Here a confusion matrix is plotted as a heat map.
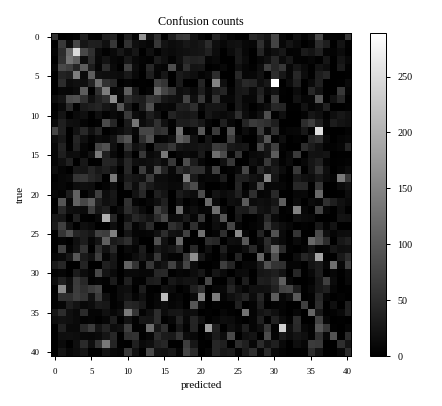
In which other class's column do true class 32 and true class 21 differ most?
26
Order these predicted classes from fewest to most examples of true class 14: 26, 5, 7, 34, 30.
5, 26, 34, 30, 7
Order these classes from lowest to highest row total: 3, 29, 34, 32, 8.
34, 3, 32, 29, 8
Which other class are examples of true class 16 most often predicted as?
18
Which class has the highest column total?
36
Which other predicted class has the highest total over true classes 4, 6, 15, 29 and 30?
22
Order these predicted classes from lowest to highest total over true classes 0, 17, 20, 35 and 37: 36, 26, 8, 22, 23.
23, 8, 22, 26, 36
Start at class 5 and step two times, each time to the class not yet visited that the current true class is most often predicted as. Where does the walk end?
2
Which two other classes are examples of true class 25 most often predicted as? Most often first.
8, 20
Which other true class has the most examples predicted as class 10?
35
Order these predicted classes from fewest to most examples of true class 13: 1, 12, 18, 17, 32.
32, 1, 12, 18, 17
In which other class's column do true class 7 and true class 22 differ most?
33
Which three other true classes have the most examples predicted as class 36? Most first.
12, 28, 20
